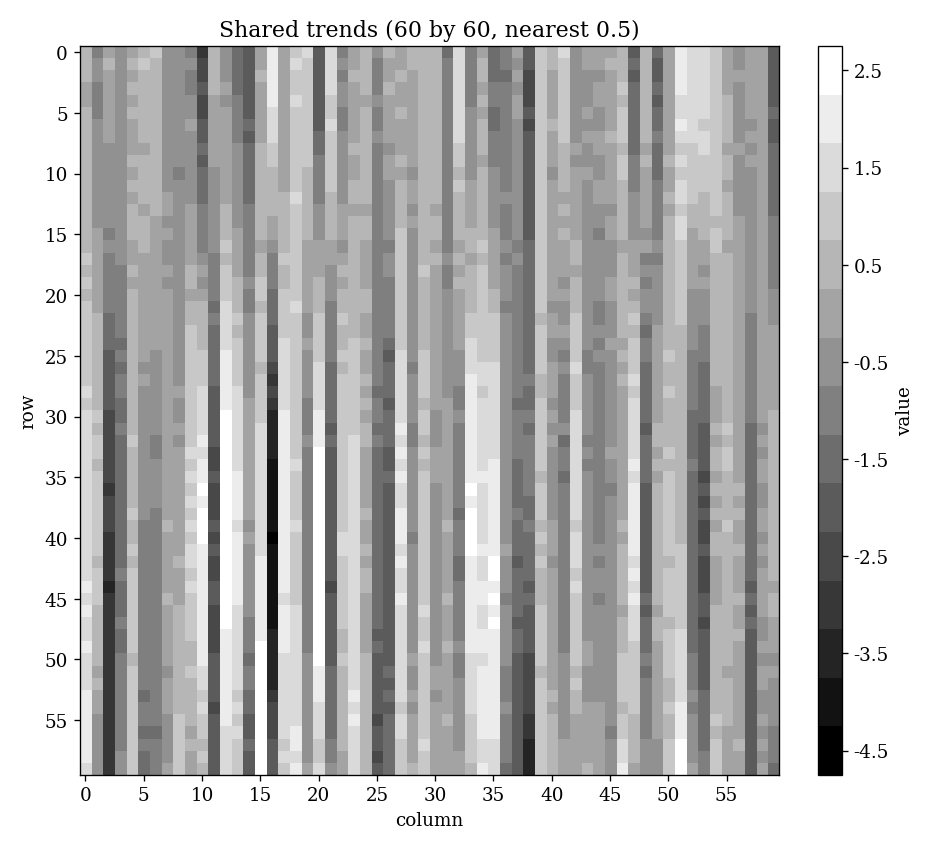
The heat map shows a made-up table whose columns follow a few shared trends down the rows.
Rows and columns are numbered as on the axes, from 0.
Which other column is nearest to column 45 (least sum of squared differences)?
28
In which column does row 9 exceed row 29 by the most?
16
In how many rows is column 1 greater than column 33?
2
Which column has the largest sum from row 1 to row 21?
51
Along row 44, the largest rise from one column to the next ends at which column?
17
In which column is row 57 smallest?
38
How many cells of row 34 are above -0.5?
36
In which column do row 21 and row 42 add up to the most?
12
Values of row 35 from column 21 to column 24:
-2 1 1.5 0
